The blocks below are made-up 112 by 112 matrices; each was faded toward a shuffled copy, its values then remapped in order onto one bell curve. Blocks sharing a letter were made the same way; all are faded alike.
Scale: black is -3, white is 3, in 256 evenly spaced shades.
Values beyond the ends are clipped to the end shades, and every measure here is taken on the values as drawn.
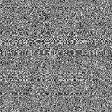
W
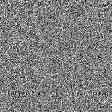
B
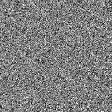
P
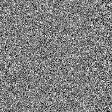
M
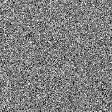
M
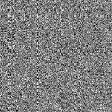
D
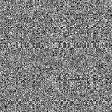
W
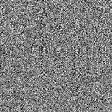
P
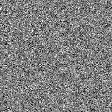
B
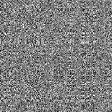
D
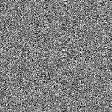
P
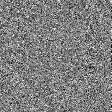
M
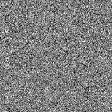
B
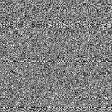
W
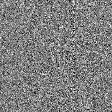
M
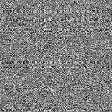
W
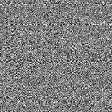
W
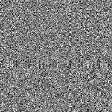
D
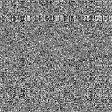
W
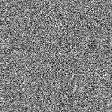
B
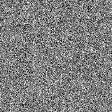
M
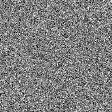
M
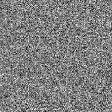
P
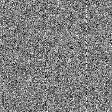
M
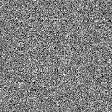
B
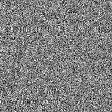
P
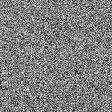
B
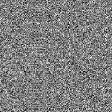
D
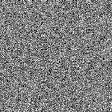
P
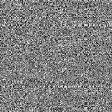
W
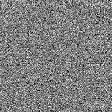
P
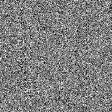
M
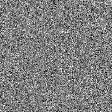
M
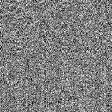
B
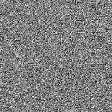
P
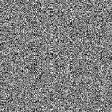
D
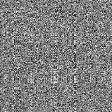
D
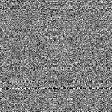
W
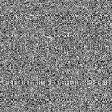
W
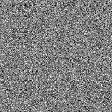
P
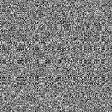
W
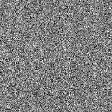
B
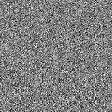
B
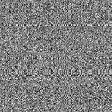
W
